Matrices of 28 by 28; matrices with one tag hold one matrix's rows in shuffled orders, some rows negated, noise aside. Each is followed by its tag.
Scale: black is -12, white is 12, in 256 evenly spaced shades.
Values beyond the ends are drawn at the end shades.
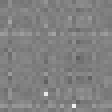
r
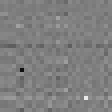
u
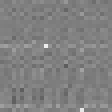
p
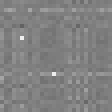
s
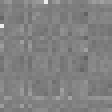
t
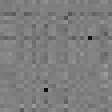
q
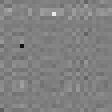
s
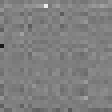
t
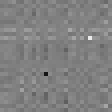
q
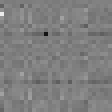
t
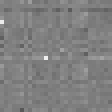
t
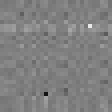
q
